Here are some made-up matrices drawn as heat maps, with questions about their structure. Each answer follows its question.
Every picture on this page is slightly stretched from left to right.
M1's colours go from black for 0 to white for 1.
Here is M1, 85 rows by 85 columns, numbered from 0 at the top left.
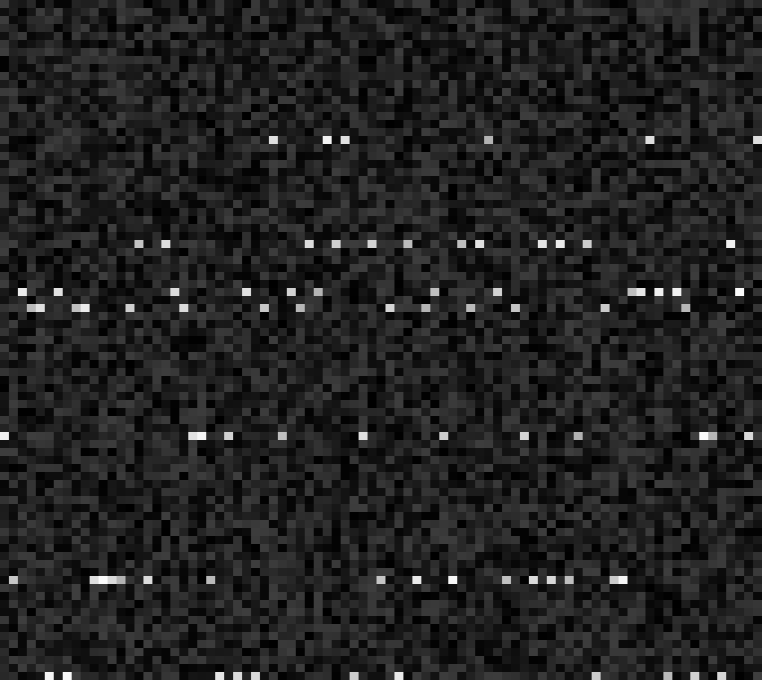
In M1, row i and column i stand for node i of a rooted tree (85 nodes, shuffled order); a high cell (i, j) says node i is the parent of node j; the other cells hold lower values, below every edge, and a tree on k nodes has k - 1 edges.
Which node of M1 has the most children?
72
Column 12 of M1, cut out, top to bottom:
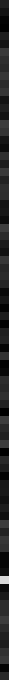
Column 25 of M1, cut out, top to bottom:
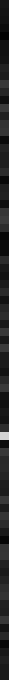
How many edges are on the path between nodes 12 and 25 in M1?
4
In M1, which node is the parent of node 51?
30
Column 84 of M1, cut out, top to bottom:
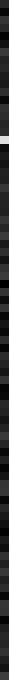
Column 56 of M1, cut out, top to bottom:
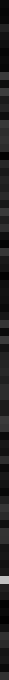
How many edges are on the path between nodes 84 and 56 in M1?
3
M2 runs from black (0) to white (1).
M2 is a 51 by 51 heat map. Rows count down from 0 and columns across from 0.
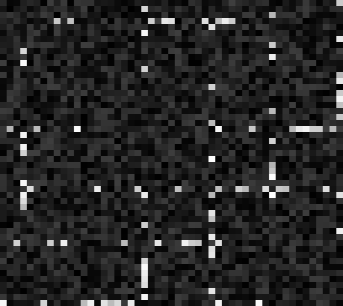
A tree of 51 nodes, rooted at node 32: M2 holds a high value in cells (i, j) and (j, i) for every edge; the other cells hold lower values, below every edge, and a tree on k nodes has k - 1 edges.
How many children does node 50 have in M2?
9
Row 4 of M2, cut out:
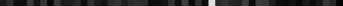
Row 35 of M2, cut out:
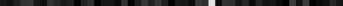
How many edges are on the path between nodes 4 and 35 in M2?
2
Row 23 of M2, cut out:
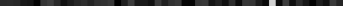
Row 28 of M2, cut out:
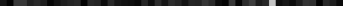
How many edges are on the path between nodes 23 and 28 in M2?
2
